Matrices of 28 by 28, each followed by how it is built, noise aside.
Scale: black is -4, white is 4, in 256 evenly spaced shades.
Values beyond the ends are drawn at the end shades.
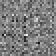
low rank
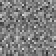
repeating columns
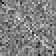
diagonal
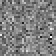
low rank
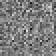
low rank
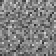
repeating columns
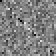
diagonal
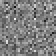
uneven columns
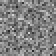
repeating rows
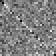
diagonal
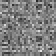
blocks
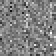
uneven columns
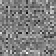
low rank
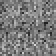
repeating columns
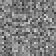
blocks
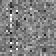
uneven columns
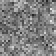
smooth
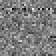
uneven rows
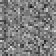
repeating rows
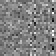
uneven columns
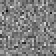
repeating columns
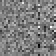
uneven columns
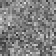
smooth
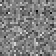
repeating columns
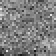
smooth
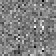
uneven columns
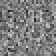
low rank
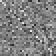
diagonal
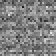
blocks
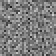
repeating rows
